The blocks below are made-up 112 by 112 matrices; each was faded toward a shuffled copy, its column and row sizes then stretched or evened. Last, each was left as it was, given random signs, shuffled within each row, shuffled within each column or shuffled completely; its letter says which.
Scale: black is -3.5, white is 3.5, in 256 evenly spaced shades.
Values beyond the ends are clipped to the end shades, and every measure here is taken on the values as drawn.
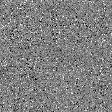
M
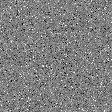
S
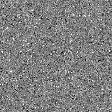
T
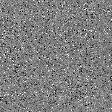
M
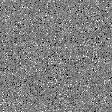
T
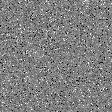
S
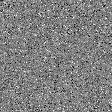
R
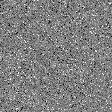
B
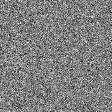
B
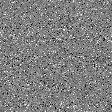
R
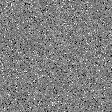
S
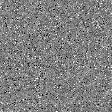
M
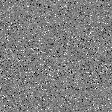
R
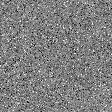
S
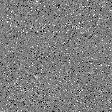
M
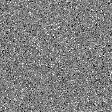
B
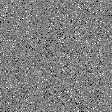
T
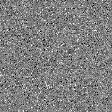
T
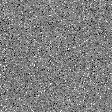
B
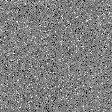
B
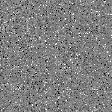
T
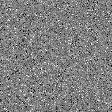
B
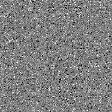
T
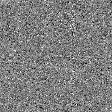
M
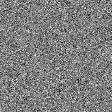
M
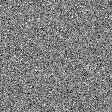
S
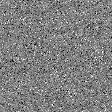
R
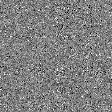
M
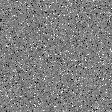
S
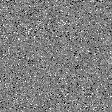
R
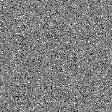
T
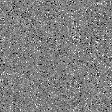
T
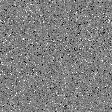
R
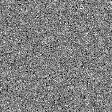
B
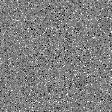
T
